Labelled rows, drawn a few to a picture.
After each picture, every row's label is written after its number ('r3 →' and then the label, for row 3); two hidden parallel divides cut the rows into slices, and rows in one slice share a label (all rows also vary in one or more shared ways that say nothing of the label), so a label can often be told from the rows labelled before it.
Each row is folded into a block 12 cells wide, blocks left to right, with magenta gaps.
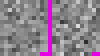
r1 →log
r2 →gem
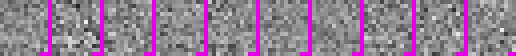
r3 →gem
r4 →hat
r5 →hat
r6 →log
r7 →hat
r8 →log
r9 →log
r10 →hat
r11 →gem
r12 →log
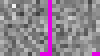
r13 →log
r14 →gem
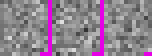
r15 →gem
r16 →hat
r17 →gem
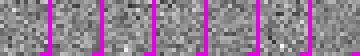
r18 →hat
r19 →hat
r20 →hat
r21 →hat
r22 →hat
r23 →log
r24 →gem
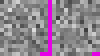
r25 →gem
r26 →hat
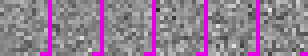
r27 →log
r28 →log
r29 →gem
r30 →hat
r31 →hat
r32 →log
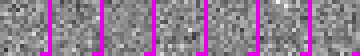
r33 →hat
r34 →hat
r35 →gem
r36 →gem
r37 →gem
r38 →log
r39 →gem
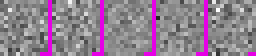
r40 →gem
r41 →hat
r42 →gem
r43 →hat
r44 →log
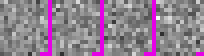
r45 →gem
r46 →log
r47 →log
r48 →log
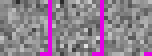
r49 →hat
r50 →log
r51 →hat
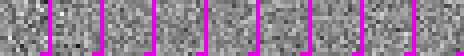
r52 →log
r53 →gem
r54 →gem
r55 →gem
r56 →hat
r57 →gem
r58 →gem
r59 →hat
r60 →hat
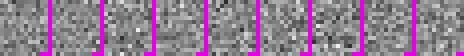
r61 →gem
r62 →hat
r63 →log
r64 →log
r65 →hat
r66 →gem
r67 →gem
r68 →hat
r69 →hat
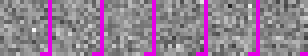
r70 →log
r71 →gem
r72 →log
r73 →hat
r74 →log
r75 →hat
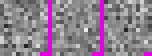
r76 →gem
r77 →log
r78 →gem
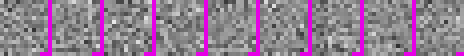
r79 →hat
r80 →log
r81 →hat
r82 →gem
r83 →hat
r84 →log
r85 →log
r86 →hat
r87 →log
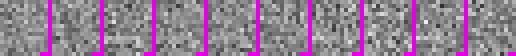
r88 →log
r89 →gem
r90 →gem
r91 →gem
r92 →log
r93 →log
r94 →hat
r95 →hat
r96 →hat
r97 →hat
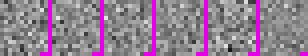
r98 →gem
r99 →log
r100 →log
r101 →log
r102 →log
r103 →log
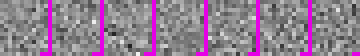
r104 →log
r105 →gem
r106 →log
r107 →log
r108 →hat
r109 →hat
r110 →hat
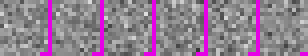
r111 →gem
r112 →hat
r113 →log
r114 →log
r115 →gem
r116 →log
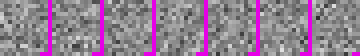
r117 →log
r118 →log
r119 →log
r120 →log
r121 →log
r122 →hat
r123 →hat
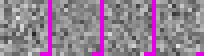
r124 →log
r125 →hat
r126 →hat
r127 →log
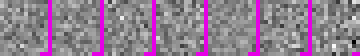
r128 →log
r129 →gem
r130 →gem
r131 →gem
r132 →gem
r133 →hat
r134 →hat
